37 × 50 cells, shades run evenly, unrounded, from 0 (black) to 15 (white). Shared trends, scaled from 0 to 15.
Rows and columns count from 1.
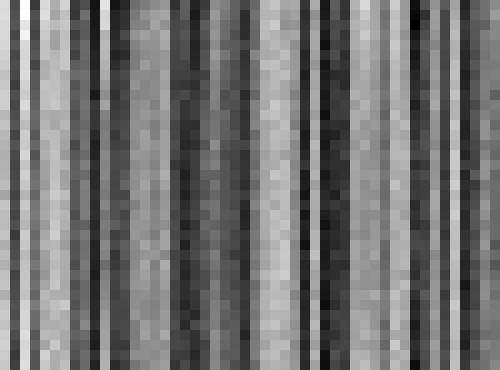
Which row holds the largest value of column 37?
1
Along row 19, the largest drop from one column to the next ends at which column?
47
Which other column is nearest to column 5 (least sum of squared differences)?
7
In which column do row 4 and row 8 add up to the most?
3
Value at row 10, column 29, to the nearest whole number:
10
